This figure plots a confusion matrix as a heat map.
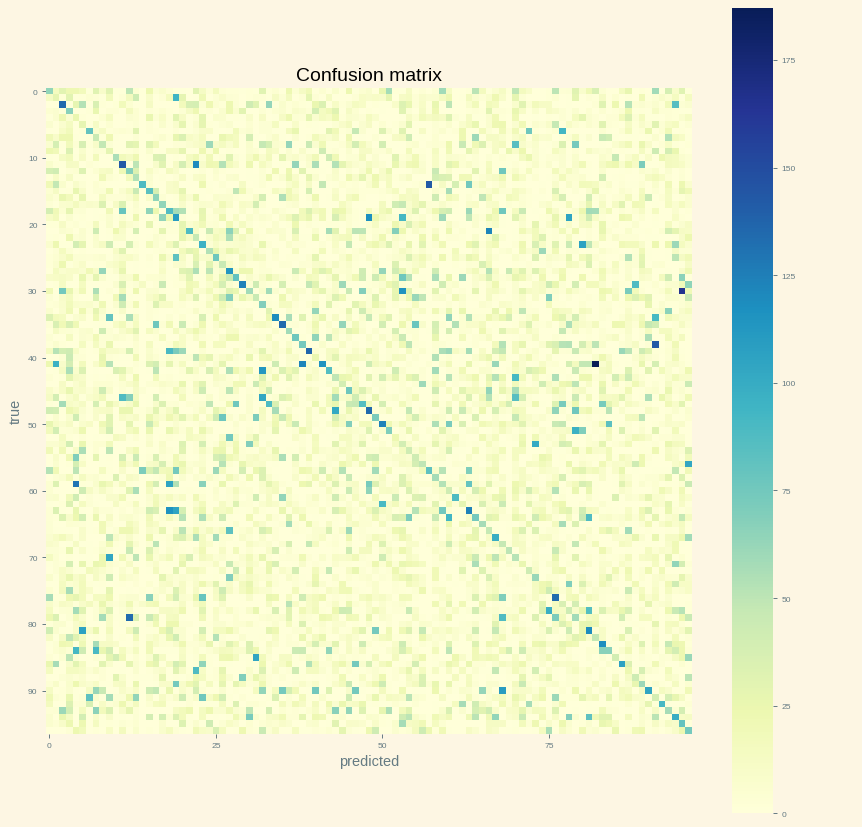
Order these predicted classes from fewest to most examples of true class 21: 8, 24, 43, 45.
8, 45, 43, 24
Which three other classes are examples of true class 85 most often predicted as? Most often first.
31, 96, 3
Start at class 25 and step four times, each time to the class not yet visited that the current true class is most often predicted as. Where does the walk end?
70
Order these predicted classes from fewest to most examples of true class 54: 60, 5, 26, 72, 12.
72, 12, 26, 60, 5
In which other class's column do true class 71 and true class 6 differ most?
77
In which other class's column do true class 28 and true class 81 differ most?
5
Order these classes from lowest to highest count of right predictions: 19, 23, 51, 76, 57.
51, 57, 23, 19, 76
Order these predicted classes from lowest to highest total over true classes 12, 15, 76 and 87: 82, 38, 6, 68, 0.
6, 82, 38, 0, 68
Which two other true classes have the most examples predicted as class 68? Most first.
90, 79
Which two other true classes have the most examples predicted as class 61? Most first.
35, 14
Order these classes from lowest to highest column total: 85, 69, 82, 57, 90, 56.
57, 69, 85, 82, 90, 56
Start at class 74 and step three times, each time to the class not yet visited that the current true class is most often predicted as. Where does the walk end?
3
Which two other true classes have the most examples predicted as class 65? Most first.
90, 16
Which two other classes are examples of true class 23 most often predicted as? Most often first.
80, 94
